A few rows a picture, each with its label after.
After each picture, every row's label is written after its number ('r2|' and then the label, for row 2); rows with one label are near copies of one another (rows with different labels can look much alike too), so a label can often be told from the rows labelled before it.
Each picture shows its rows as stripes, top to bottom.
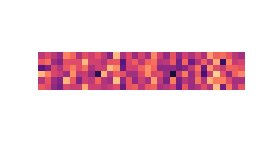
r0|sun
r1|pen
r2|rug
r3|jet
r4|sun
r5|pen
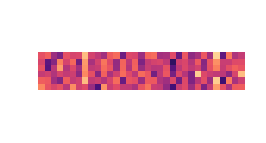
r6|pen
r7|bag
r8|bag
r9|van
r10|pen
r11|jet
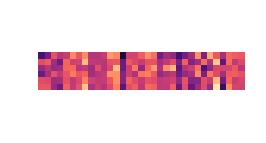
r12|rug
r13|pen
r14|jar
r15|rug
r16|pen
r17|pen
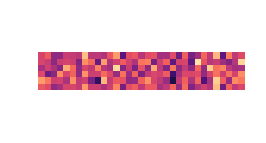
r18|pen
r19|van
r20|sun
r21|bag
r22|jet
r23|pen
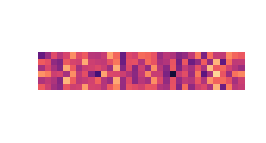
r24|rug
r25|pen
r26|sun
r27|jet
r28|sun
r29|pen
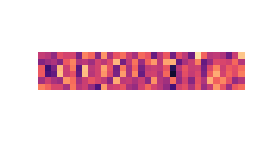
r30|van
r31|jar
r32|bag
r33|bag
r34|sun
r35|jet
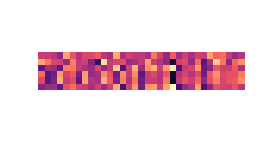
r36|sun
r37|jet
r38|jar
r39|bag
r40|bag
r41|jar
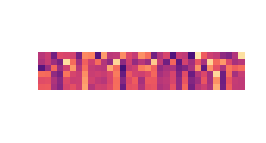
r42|van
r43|sun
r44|rug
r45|pen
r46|pen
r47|pen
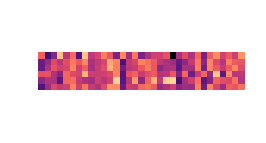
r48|bag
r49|rug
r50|rug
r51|pen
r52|jar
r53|rug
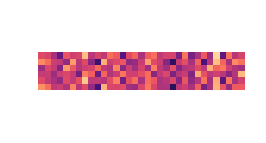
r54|pen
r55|jet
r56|sun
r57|van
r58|pen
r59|jet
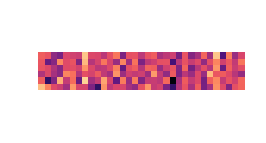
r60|pen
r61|bag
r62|pen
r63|sun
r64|bag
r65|jet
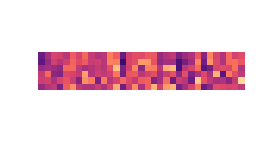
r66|rug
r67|rug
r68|jar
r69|pen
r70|van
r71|jar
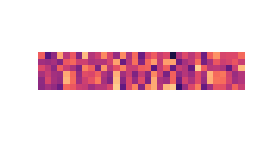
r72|bag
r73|jar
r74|van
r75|sun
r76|sun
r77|jar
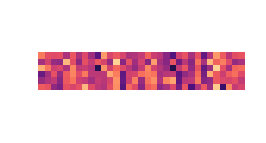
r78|jet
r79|sun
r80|jet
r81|rug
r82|jar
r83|pen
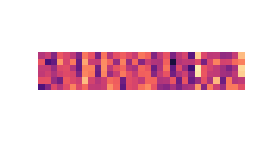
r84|van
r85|bag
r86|van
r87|van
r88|pen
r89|rug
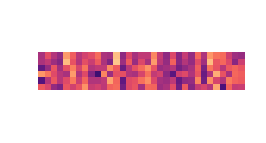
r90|sun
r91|sun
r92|rug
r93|jet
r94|rug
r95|pen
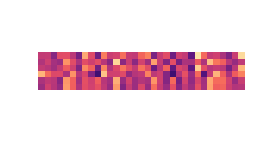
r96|van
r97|sun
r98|van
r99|jet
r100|sun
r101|sun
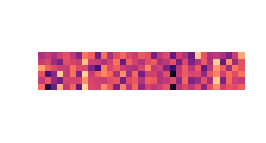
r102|van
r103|pen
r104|jet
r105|bag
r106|pen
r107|bag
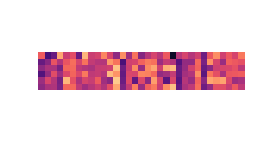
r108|bag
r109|rug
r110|jar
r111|rug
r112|sun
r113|jar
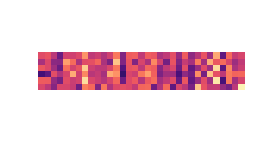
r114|pen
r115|sun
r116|pen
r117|rug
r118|pen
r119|van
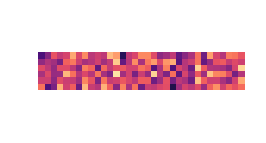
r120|rug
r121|jar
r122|van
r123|sun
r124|van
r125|bag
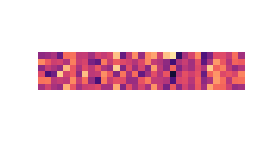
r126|jar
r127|jet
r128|sun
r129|bag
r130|jet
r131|sun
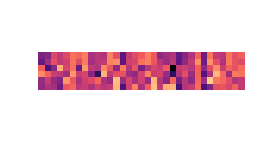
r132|rug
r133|rug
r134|bag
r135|jet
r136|sun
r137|jar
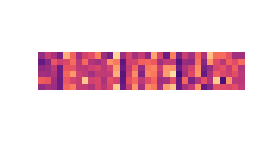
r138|sun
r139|rug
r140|jar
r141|jar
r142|pen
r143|jar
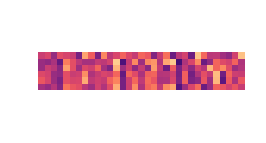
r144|van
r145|jar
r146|sun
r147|pen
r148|pen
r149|jar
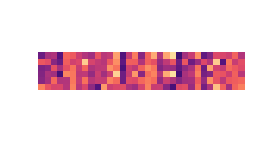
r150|jar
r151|pen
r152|rug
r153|jar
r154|rug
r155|jet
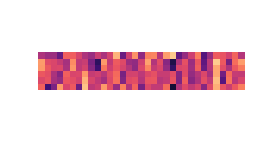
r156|jar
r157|jet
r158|jet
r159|pen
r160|pen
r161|bag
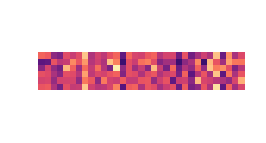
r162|pen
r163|rug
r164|sun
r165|pen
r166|van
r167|pen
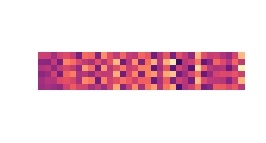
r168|van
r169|jar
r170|van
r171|jar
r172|van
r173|jar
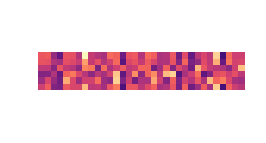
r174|pen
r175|pen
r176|van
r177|jar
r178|sun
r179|pen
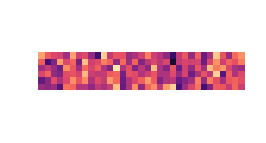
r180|jet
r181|bag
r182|sun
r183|pen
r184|rug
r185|jar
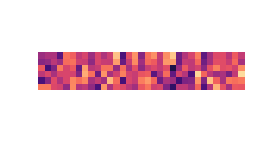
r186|jar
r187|jar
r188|bag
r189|van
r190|rug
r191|jet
